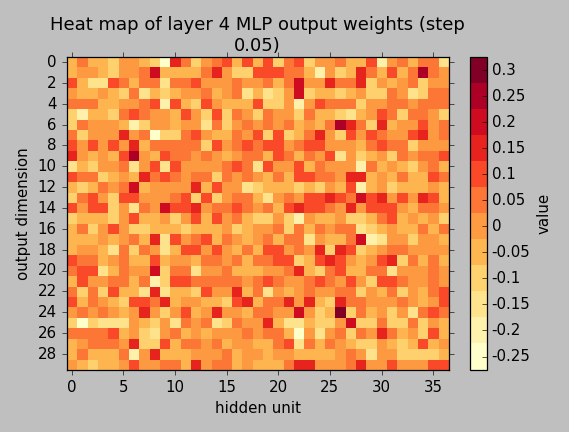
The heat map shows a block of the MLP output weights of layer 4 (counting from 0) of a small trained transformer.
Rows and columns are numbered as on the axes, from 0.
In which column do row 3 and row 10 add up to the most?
22
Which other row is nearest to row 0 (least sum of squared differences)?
10
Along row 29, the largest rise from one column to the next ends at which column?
12
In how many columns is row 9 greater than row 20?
19
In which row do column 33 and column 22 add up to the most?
2
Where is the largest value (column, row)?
26, 24
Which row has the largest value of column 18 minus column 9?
4
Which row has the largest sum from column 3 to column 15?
14
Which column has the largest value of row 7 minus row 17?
29
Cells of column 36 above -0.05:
19
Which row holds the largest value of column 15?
0
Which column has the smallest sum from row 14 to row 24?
9
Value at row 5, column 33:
0.05
